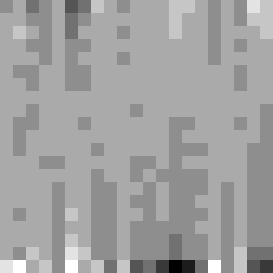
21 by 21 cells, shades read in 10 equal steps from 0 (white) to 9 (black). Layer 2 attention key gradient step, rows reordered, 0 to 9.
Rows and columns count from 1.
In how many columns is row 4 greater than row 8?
6
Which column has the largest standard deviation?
14
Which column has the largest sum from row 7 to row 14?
21
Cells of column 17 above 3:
5
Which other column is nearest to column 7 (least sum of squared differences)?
3
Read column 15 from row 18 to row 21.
4 4 4 8
